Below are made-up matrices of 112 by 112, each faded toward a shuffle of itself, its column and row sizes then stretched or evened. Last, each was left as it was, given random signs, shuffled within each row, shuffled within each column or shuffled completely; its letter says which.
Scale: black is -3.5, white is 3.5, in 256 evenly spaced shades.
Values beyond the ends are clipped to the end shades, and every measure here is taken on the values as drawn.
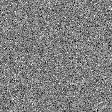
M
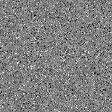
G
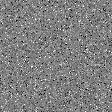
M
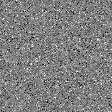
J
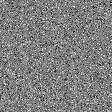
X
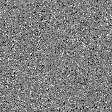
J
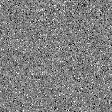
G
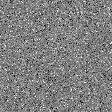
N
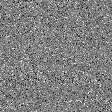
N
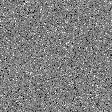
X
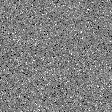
X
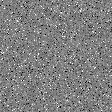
X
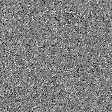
G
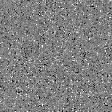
G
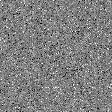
N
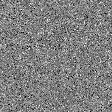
N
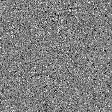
M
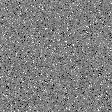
X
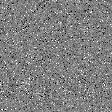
G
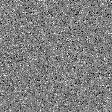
N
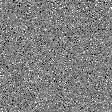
N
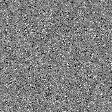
J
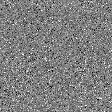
J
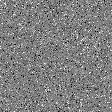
X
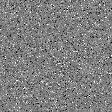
N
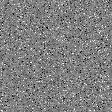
M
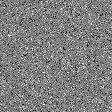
X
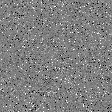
N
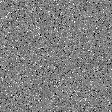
M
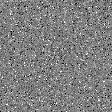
G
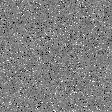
X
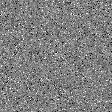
N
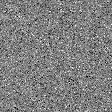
X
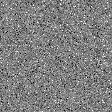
M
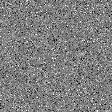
J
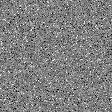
N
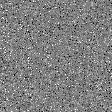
M
